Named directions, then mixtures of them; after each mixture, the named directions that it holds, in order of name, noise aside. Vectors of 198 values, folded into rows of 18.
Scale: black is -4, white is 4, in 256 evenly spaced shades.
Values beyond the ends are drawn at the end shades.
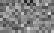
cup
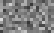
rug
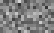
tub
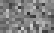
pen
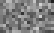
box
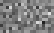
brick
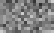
box.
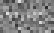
tub.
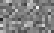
brick, cup, rug.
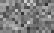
cup.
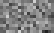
box, pen.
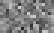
pen.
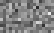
brick, cup, rug.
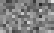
box.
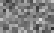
box, pen, rug.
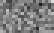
box.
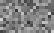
cup, rug.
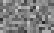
pen, rug.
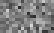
pen.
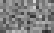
box, pen, rug.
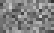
box, brick.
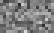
brick, rug, tub.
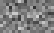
brick, tub.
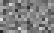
rug, tub.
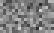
box, rug.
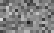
cup, rug, tub.
